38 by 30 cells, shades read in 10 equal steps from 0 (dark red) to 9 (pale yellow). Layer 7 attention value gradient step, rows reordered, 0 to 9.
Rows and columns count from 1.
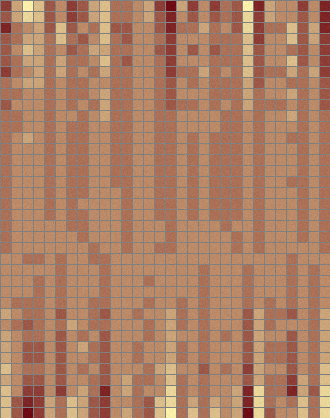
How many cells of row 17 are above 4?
14
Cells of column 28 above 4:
16
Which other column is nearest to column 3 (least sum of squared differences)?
4
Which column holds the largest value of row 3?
23
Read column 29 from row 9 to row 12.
5 5 5 5
